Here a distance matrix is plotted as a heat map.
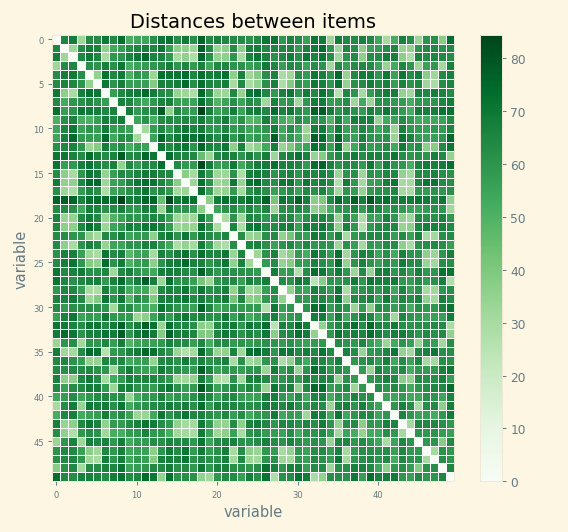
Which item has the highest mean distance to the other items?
18
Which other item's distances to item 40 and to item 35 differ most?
6
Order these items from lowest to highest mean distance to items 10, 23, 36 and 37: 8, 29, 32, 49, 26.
26, 29, 8, 49, 32
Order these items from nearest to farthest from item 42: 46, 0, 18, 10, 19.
10, 0, 46, 19, 18
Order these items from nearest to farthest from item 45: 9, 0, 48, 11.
0, 48, 9, 11
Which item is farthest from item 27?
11
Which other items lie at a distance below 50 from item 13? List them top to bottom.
18, 19, 27, 32, 33, 49
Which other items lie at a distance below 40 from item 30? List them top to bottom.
7, 26, 37, 39
